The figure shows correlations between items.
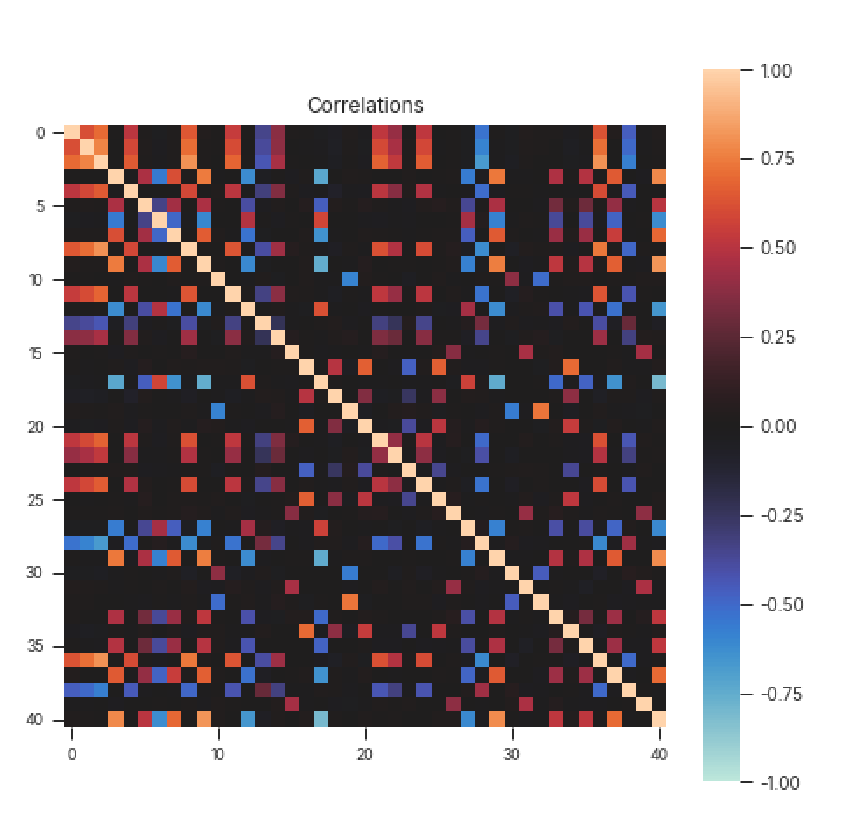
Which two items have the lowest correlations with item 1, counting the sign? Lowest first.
28, 38
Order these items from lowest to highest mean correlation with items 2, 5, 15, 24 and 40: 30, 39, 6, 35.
6, 30, 39, 35
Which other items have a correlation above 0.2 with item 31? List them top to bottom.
15, 26, 39
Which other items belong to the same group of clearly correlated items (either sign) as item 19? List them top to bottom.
10, 30, 32
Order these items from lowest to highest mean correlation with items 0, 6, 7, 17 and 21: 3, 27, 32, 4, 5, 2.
3, 5, 32, 27, 4, 2
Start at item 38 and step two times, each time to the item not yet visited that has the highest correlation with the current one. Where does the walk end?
13
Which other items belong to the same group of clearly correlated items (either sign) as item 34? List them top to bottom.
16, 18, 20, 23, 25
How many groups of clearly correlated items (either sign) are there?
5
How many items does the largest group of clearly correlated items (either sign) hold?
14
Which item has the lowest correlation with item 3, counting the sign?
17
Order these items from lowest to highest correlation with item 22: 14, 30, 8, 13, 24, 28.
28, 13, 30, 14, 24, 8
